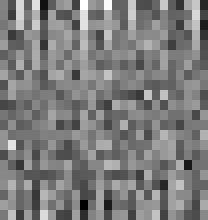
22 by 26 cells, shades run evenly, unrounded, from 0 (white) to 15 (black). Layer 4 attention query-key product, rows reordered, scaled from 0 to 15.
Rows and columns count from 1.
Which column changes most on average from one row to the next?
14
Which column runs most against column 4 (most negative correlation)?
24
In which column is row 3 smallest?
11
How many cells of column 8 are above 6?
19
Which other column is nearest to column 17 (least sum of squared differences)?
25
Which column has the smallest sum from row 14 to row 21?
22
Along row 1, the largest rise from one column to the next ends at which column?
6
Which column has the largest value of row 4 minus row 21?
26
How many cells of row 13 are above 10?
4
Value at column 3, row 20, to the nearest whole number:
9
